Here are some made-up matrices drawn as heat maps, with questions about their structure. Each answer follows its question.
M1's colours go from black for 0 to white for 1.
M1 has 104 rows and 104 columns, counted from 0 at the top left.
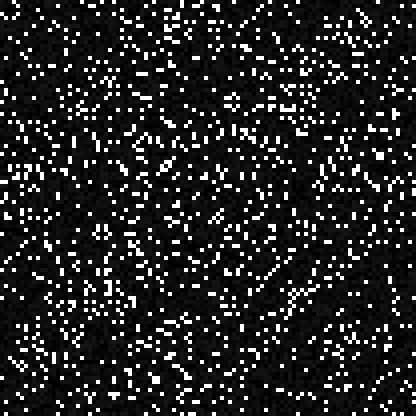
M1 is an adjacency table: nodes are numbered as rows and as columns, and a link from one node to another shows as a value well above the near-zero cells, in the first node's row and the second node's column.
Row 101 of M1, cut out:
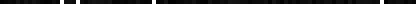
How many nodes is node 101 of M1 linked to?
4
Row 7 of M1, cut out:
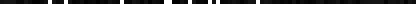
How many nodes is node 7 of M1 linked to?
9
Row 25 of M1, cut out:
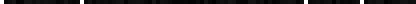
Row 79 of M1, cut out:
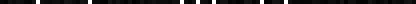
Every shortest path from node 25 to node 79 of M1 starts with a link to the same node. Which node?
node 0
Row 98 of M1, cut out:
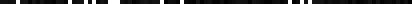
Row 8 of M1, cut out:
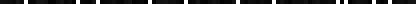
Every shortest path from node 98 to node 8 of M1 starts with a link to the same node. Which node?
node 28
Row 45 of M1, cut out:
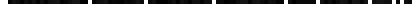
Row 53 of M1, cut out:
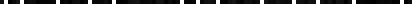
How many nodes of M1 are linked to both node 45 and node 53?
5
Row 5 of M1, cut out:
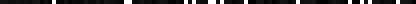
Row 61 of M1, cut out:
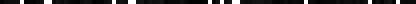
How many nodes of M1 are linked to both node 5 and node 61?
5
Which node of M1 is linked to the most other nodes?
node 34
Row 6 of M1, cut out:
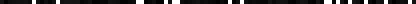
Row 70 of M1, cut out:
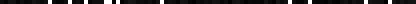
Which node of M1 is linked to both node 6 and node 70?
node 91
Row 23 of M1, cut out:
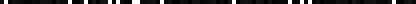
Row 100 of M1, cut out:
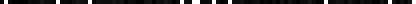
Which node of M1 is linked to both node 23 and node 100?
node 1
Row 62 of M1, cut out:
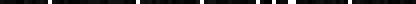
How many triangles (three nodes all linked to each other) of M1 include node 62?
6
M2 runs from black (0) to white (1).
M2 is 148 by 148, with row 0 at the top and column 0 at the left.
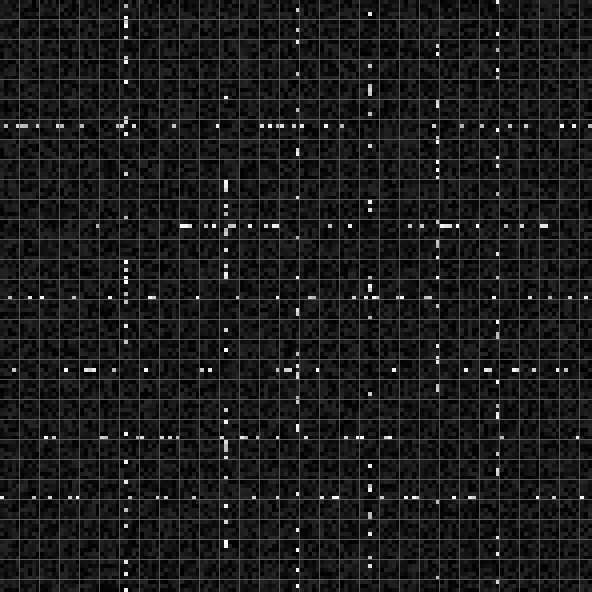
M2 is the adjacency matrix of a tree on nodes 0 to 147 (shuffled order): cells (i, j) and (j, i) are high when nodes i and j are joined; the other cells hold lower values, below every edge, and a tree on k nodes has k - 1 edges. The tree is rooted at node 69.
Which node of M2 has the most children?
31
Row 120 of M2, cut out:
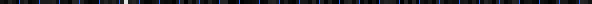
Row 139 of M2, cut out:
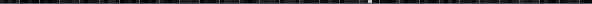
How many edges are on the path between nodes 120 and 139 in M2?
4
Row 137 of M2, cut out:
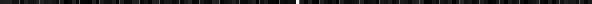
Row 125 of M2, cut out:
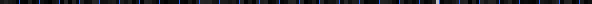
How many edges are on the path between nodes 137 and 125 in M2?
4
